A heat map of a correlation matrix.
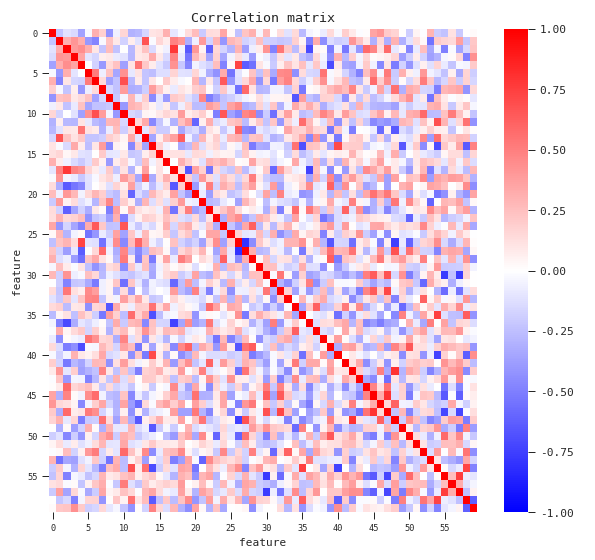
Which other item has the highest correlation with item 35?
54
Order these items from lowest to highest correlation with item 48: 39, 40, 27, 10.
40, 10, 39, 27
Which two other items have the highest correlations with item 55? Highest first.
57, 50
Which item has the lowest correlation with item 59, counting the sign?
58
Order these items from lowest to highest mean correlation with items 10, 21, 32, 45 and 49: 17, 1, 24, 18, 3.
1, 3, 18, 17, 24
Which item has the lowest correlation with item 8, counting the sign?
34
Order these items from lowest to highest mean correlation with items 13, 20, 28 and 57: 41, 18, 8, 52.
8, 41, 52, 18
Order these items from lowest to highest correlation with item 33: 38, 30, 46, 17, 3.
46, 3, 30, 17, 38
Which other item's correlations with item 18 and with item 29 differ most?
10
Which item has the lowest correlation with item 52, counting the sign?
31
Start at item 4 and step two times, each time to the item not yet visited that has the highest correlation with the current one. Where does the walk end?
12
